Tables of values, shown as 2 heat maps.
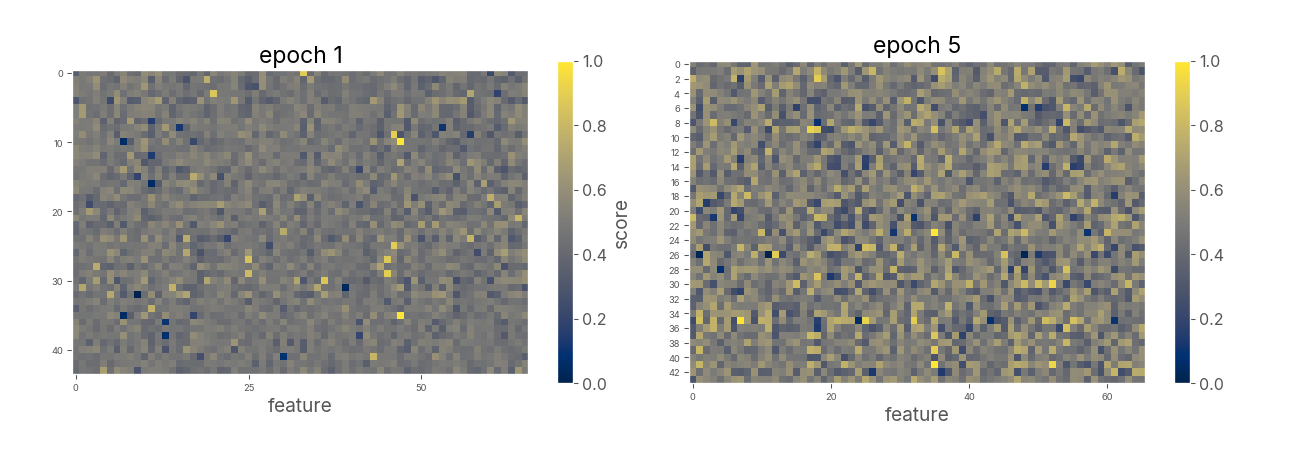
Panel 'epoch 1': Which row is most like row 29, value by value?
27
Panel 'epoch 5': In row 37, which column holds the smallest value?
39
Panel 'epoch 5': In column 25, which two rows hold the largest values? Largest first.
35, 25
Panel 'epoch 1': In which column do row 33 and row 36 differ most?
13
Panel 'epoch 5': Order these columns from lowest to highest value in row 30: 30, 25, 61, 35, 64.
30, 61, 64, 25, 35
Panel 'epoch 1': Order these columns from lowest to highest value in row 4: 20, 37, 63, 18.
63, 37, 20, 18
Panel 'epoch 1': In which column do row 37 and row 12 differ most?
11
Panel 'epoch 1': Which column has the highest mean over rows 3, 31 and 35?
47
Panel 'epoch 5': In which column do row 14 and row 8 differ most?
18
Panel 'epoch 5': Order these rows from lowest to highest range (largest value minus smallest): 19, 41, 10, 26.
10, 19, 41, 26
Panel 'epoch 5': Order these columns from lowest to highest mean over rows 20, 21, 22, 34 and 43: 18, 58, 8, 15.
15, 58, 8, 18
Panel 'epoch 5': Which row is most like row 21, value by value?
2
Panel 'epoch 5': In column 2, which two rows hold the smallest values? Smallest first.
19, 25
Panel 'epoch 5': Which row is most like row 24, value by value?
40
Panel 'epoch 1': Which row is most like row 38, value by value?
36
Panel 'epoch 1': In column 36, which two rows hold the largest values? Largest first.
30, 32
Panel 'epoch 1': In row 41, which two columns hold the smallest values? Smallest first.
30, 18
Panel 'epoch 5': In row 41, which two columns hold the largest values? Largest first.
35, 52
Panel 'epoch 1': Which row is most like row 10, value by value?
35
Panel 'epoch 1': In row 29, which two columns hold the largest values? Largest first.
45, 25
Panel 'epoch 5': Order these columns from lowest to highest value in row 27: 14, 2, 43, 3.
43, 14, 3, 2
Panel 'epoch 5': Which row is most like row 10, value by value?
32
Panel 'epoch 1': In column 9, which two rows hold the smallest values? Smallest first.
32, 15
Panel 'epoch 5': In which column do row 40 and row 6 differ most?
48
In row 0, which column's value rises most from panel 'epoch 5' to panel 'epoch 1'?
33
